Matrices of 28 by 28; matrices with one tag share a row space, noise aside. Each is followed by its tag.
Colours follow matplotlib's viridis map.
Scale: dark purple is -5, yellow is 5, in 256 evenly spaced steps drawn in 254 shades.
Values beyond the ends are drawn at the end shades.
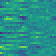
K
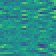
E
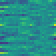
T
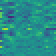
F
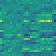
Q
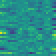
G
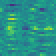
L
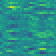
L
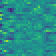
F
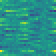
T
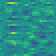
L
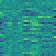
Q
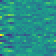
F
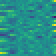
G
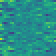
F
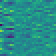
F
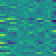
G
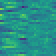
K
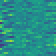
F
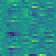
L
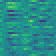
L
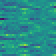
T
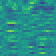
L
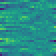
T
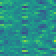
E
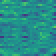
E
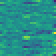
Q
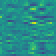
L
